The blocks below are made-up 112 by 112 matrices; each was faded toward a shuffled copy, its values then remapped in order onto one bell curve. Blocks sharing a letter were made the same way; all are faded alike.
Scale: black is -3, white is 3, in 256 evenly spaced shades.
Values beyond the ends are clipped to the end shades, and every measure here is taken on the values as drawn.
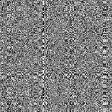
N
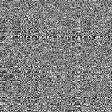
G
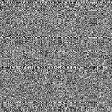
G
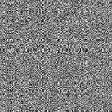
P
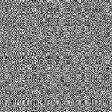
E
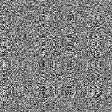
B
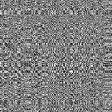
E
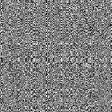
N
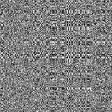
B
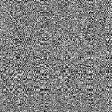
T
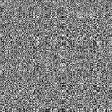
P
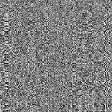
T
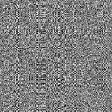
N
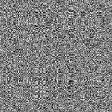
P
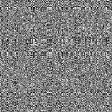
B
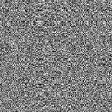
P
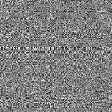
G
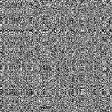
P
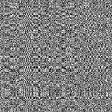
E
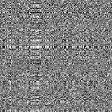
G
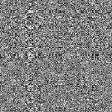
T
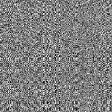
N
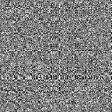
T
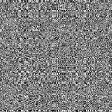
G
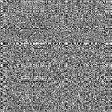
G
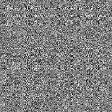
T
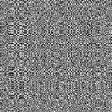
E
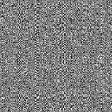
N
